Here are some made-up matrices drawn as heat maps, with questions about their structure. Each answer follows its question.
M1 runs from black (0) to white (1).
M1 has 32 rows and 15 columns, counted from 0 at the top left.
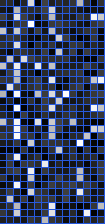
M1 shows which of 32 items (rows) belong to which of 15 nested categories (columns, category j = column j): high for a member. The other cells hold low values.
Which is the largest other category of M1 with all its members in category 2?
7
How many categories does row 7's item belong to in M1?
1
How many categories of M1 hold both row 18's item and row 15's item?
4
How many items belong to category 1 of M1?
3
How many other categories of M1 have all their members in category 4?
1
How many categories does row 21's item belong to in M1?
1
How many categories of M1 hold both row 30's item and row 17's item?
2
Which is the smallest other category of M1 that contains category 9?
5
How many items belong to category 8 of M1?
4
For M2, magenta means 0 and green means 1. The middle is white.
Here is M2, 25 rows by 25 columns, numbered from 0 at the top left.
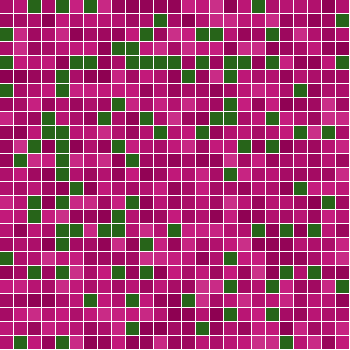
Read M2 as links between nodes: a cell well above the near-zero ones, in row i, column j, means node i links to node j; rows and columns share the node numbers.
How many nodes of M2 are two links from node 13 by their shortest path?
4
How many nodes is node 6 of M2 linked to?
3
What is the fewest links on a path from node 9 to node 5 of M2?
2
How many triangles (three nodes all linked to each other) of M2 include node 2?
1
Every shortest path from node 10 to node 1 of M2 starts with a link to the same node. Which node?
node 4
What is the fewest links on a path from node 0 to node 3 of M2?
3
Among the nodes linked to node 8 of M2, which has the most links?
node 16
